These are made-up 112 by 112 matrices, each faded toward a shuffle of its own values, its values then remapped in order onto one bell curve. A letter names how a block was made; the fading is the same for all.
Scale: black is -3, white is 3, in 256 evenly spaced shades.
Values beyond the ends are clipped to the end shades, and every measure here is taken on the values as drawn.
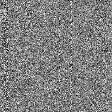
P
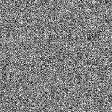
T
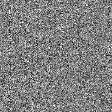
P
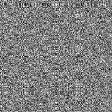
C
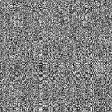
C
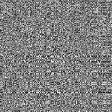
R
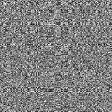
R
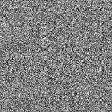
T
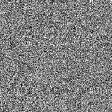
T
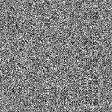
T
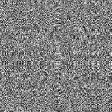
C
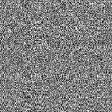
C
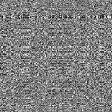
R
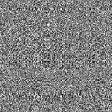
C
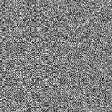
C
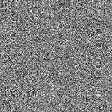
T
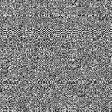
R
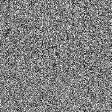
P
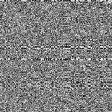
R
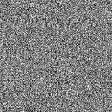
T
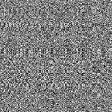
C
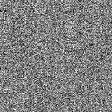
T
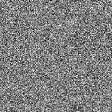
T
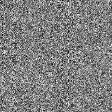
P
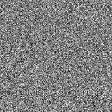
T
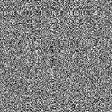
C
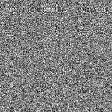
T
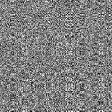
C
